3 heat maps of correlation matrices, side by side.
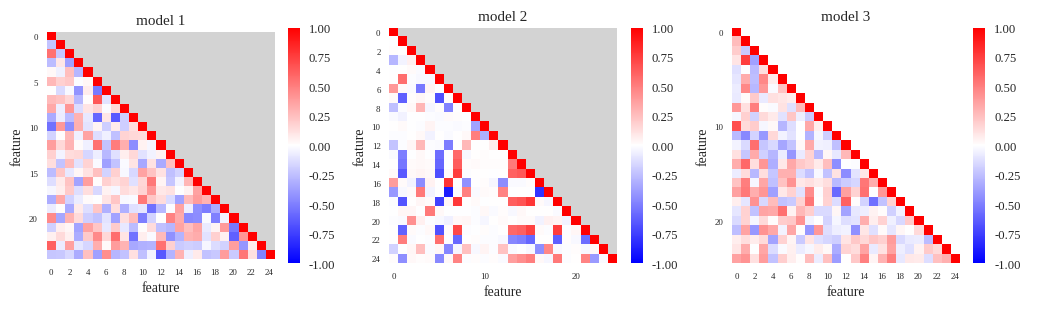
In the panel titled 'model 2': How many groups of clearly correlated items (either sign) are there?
5
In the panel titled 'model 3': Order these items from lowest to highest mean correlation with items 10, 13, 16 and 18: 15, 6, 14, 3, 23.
15, 6, 3, 23, 14
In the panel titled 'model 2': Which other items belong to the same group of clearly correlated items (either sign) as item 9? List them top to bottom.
10, 11
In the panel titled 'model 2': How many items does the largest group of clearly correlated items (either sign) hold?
10
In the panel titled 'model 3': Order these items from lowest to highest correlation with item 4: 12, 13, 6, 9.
13, 12, 6, 9
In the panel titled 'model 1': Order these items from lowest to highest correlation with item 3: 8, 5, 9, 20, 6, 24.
6, 24, 8, 5, 20, 9
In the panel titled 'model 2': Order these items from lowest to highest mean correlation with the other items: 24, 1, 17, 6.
1, 6, 17, 24
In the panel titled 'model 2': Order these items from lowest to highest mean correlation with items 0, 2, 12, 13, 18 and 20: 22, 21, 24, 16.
22, 16, 24, 21
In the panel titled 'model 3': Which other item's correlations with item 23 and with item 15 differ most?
12
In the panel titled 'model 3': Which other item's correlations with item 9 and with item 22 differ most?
21
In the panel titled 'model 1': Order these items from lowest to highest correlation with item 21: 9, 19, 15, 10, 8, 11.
9, 8, 10, 11, 15, 19
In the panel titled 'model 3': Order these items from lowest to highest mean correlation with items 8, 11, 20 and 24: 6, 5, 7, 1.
6, 1, 5, 7
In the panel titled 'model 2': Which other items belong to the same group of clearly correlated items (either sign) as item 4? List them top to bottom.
19
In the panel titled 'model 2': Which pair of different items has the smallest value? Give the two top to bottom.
6, 17
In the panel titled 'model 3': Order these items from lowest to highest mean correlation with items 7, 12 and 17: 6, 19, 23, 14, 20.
19, 6, 20, 23, 14
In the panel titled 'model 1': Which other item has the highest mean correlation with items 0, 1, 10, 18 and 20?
12
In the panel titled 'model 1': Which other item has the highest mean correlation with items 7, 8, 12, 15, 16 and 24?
22
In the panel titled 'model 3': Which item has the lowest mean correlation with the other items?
11
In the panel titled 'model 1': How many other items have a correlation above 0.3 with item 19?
3
